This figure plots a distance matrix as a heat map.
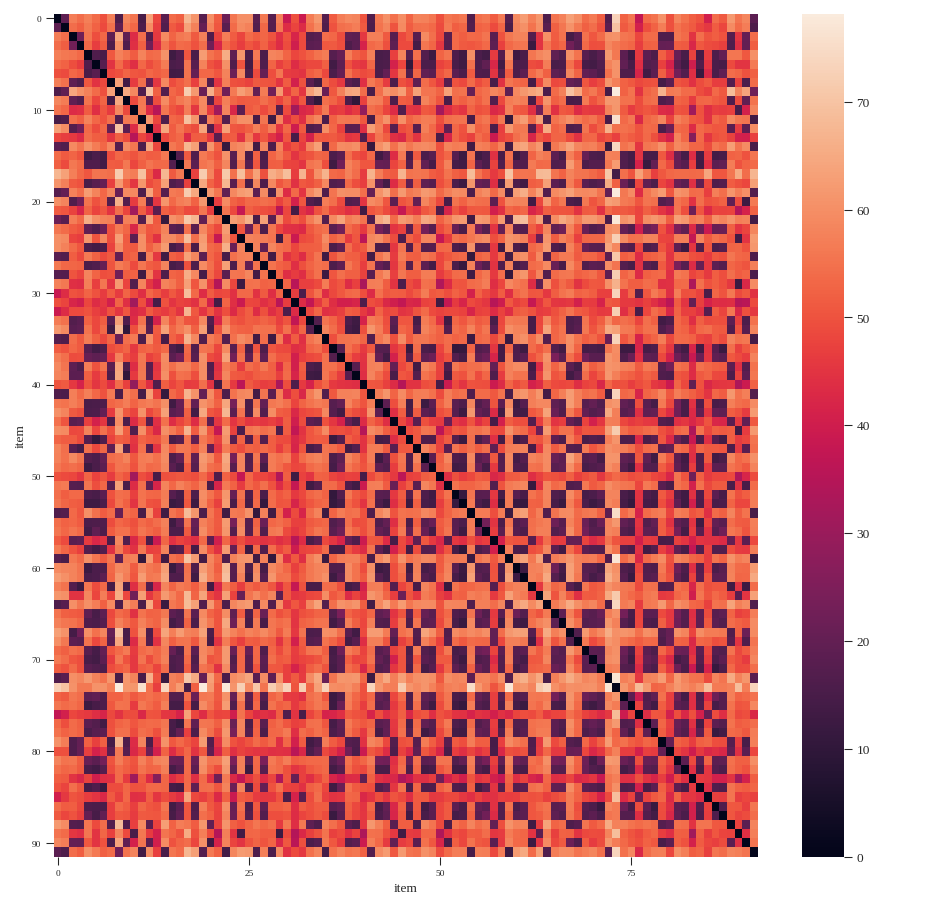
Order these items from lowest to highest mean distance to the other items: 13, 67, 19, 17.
13, 67, 19, 17
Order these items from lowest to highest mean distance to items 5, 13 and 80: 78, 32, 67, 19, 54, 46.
46, 78, 67, 32, 54, 19
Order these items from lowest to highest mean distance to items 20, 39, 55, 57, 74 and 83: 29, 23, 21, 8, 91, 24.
23, 21, 29, 24, 91, 8
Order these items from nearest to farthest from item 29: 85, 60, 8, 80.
80, 85, 60, 8
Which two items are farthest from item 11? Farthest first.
73, 17
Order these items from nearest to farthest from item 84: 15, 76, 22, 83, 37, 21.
15, 37, 76, 83, 21, 22
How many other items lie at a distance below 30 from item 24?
5
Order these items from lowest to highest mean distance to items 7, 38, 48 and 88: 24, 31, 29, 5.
5, 31, 29, 24
